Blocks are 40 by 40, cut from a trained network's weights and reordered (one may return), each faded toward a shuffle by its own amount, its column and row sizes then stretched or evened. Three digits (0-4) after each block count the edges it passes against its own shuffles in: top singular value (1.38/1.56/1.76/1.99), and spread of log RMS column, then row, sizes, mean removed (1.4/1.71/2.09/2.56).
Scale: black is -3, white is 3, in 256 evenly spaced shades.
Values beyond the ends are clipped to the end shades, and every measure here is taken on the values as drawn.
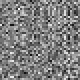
4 2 0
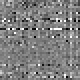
2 0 4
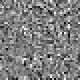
2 2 2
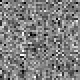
2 3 0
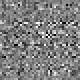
3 0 4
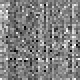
3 1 3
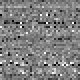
1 0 3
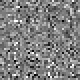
1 3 2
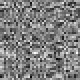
4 0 3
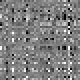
3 4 4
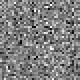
1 2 0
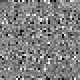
0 1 4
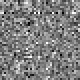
1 1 1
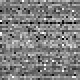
3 1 1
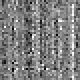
4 3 1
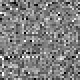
1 0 3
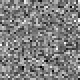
2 0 1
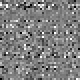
0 2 4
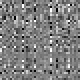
3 4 4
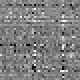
1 2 3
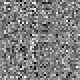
0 3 1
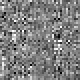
2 4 1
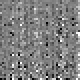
2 3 3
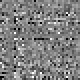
0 3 4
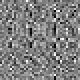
4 3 2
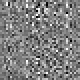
3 4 0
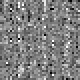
0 3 0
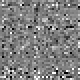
0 3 4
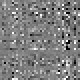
0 4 4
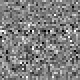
0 0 1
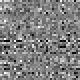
3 2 4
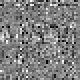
2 3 3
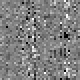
0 4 0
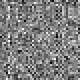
3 1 1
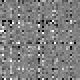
1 4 3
